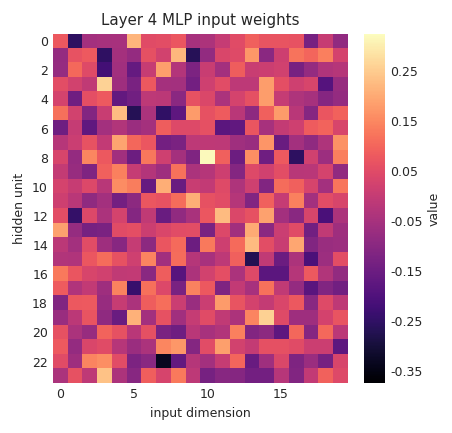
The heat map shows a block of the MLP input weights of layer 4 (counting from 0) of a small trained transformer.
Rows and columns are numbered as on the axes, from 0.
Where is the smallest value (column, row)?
7, 22
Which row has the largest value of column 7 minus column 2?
6
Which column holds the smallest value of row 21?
19
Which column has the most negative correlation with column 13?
3
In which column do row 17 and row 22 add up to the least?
5
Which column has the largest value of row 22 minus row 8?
12
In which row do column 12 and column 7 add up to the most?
2
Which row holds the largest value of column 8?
1
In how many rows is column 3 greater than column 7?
11
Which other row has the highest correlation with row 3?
4
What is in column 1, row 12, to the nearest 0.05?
-0.25
